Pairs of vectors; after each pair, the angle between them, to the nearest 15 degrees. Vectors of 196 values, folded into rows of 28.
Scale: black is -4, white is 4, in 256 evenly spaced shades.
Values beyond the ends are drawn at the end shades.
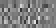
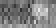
60 degrees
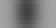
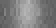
165 degrees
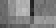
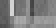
60 degrees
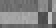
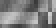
30 degrees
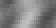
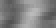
30 degrees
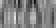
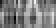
150 degrees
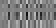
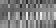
150 degrees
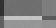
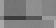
135 degrees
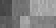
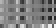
105 degrees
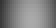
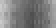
165 degrees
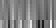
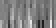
15 degrees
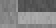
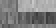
165 degrees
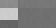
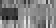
135 degrees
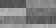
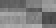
45 degrees
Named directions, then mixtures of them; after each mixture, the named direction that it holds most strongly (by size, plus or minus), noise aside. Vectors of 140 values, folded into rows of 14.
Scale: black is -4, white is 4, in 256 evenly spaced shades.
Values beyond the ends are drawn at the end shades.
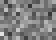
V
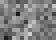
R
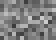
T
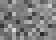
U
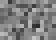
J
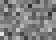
V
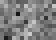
R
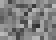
J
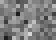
R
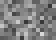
U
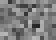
J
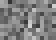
J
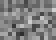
T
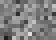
R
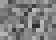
J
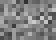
T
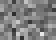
U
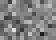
U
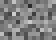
V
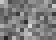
R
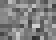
J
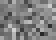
U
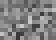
T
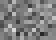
U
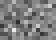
U
